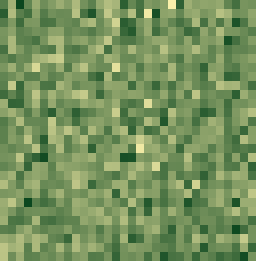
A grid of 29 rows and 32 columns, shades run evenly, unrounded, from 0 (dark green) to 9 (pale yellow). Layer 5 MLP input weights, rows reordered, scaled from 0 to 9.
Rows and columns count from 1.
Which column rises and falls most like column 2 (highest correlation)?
28
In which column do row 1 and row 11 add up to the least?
3
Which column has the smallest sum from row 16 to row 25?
6
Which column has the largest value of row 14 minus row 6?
7
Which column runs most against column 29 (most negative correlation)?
20
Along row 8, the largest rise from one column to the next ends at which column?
15
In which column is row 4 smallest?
17
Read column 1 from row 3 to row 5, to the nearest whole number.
3 4 4
